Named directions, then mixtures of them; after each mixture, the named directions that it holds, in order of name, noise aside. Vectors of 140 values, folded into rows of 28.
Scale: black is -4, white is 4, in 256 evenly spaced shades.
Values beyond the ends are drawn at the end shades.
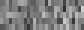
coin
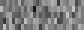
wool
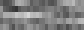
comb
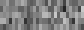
coin, wool.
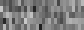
comb, wool.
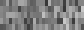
coin.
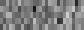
coin, wool.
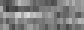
comb.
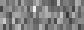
wool.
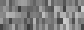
coin.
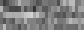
comb, wool.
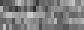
comb, wool.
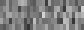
coin.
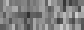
coin, comb.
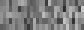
coin.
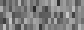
wool.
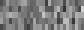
coin.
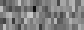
comb, wool.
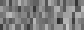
coin, wool.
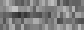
comb, wool.
